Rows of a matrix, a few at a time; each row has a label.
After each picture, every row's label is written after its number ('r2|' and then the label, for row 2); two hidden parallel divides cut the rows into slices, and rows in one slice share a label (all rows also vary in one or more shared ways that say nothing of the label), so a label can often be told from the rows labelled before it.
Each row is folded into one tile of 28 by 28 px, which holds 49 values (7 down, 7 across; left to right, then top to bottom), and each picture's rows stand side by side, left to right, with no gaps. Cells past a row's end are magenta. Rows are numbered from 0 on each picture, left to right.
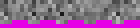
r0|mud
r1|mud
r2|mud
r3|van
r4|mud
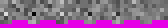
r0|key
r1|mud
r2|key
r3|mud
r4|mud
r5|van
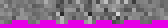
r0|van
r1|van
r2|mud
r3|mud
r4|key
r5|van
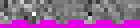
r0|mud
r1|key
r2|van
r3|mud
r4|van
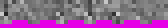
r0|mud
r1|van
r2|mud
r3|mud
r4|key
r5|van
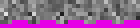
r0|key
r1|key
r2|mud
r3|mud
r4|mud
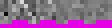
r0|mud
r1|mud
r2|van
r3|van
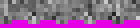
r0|key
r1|mud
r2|van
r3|mud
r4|key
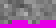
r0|van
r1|van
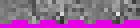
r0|van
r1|mud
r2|key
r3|van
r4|key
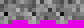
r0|mud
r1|mud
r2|mud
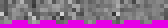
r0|mud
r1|mud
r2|key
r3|van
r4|key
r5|van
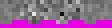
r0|van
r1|key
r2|mud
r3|van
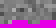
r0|van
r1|van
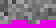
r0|mud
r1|van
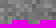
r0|van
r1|van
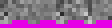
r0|mud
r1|van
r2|mud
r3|mud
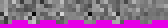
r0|key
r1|mud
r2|key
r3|mud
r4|mud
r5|van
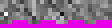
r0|key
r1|key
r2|mud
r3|van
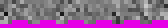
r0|mud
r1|van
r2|mud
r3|van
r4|key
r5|key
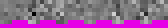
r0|van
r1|mud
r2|key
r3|van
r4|mud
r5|mud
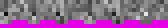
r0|mud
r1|mud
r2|key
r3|mud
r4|key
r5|key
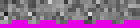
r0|mud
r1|mud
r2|key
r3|key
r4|van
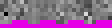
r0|mud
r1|van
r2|key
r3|mud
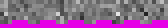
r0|key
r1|van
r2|mud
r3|van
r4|key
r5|mud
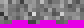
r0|key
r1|key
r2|key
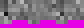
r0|mud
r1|van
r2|mud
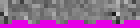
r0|key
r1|van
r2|van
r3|van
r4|key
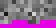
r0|mud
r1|key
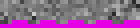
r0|key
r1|key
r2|van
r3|van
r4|key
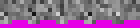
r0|mud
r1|mud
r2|mud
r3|mud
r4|key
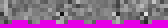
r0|key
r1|van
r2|mud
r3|van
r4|mud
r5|key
